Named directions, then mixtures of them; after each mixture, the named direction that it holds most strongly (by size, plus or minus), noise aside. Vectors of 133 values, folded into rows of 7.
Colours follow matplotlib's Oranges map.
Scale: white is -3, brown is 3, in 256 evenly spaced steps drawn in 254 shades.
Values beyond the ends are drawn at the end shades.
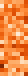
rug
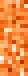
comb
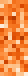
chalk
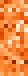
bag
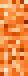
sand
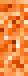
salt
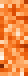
rug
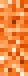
comb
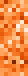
bag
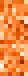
rug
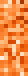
sand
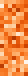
rug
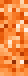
bag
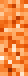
comb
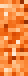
sand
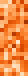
sand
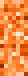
rug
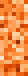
chalk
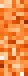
sand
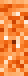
salt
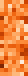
rug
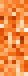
chalk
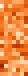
rug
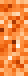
salt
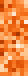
rug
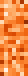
sand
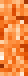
rug
